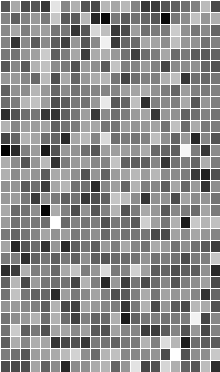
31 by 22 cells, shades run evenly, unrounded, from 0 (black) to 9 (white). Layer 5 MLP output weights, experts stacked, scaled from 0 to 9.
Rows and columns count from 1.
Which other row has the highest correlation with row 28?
16
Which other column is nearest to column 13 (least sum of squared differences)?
8
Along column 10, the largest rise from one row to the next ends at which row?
3
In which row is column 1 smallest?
13
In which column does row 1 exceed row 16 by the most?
21
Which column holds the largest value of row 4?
11
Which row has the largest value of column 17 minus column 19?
29
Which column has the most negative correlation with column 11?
20
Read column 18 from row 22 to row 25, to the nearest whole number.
4 3 3 5
